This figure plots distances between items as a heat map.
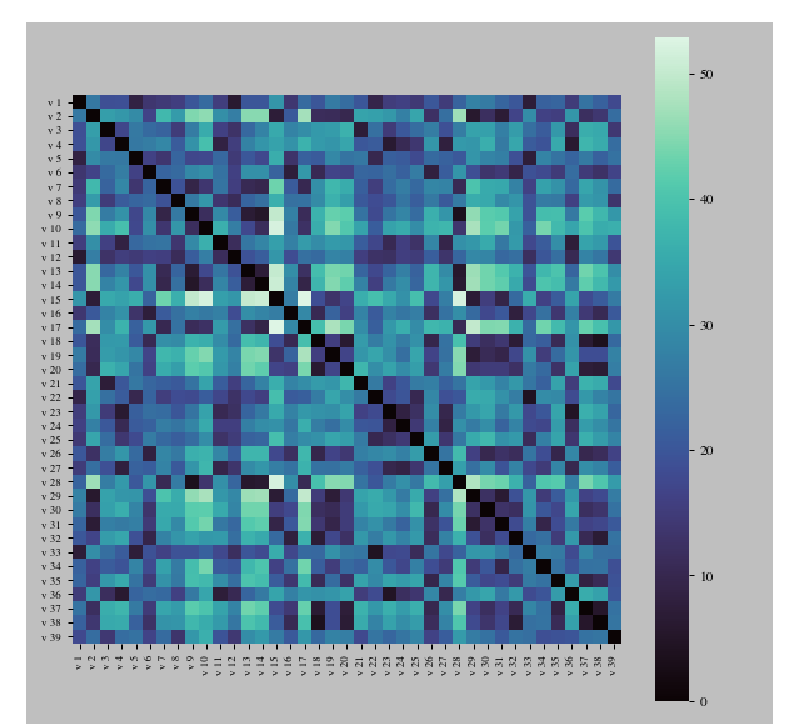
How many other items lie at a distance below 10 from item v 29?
4
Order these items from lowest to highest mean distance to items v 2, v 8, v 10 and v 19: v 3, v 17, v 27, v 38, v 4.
v 38, v 27, v 3, v 4, v 17
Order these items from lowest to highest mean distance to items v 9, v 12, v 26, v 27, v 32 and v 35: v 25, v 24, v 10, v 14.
v 24, v 25, v 14, v 10
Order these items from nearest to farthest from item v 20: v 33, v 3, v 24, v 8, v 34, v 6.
v 6, v 34, v 33, v 24, v 8, v 3
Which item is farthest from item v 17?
v 15
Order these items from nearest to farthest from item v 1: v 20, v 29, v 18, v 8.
v 8, v 18, v 20, v 29
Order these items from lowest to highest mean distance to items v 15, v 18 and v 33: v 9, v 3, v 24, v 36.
v 24, v 36, v 3, v 9
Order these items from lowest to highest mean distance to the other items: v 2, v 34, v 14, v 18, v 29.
v 18, v 34, v 2, v 29, v 14
